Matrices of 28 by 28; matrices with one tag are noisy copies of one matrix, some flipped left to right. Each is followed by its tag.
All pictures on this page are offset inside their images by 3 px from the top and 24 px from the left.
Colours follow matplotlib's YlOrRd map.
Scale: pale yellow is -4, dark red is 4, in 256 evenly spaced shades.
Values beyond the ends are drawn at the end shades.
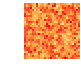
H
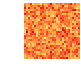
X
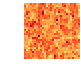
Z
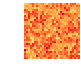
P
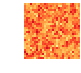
Z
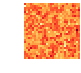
H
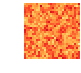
H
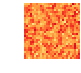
H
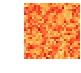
H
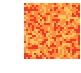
H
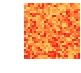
P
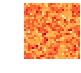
H
